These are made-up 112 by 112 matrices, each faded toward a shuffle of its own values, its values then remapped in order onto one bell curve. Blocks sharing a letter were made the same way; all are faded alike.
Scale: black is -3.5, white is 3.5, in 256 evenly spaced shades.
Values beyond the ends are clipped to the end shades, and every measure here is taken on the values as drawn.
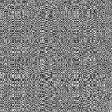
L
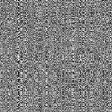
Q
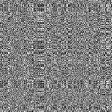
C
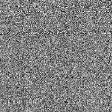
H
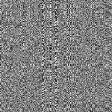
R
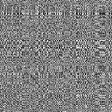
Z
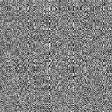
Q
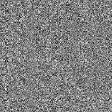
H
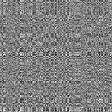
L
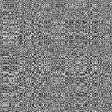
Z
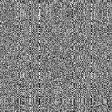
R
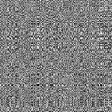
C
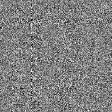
H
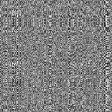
Q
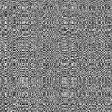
L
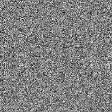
H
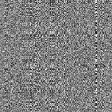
R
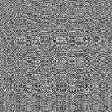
C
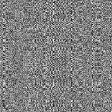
R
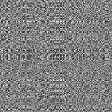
Z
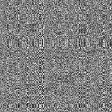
R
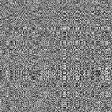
C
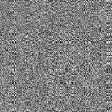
R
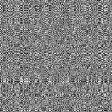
Z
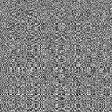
Z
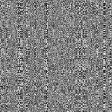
Q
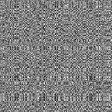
L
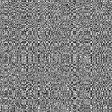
L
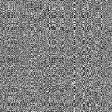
Q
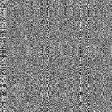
Q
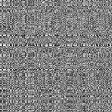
Z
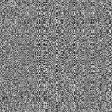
R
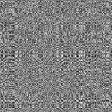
C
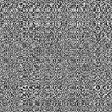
C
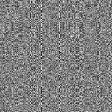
Q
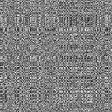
L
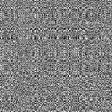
C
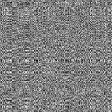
C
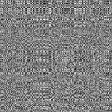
Z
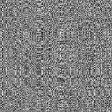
Q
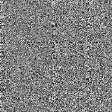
H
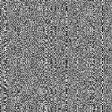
R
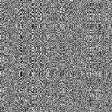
R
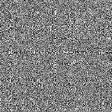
H
